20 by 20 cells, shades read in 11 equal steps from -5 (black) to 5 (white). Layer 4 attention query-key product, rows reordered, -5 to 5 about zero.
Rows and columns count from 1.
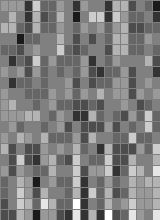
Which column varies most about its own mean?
10
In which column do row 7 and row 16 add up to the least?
15
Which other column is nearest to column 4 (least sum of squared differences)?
6
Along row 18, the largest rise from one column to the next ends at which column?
12
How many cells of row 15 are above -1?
11
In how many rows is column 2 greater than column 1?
6
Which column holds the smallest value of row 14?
13
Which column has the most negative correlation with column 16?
14
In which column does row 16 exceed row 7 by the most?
20
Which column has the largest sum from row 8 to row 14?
1
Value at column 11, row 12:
-2
